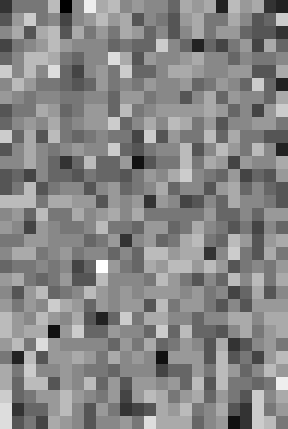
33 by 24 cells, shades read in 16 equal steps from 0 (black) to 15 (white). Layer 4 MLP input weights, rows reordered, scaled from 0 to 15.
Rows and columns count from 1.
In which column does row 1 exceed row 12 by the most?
8
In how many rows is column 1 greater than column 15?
17
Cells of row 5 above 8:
8
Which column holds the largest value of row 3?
5
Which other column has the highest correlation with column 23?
6
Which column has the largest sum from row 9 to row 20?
16
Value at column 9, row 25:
2
